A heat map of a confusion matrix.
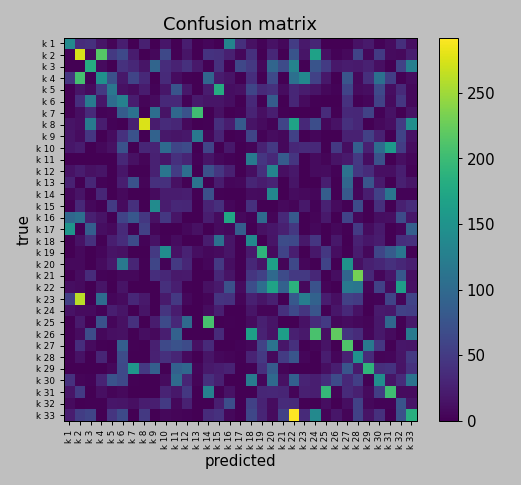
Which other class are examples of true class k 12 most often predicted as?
k 20
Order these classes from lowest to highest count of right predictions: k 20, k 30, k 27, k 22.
k 30, k 20, k 22, k 27
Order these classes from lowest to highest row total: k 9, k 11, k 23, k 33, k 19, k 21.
k 11, k 9, k 19, k 21, k 23, k 33
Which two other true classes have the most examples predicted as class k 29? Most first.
k 27, k 13
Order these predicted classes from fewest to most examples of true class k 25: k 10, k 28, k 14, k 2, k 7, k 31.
k 28, k 2, k 7, k 10, k 31, k 14
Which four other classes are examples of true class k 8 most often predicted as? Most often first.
k 22, k 33, k 3, k 17
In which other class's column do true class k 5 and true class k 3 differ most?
k 15
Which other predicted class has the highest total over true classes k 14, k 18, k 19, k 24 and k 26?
k 21
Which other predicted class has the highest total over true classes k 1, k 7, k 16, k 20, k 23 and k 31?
k 2
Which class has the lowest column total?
k 17
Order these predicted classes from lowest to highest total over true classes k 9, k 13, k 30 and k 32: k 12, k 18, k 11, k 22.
k 12, k 11, k 22, k 18
